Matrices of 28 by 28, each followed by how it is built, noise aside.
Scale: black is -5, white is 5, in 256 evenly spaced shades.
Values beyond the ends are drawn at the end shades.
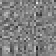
low rank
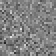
lower triangular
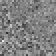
lower triangular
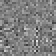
low rank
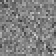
diagonal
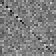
diagonal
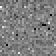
sparse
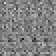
repeating columns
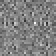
low rank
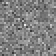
diagonal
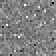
sparse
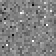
sparse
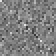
diagonal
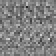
repeating columns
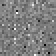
sparse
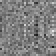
low rank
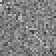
diagonal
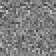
repeating columns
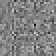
low rank
